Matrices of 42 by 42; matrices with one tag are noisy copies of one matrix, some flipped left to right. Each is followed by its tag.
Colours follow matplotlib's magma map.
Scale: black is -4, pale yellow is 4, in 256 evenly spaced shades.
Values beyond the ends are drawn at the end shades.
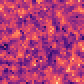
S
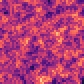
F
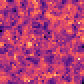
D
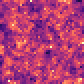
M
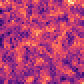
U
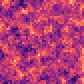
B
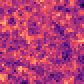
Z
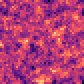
F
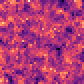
B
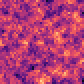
F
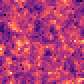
M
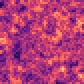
Z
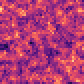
S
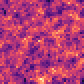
F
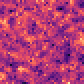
Z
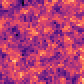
B
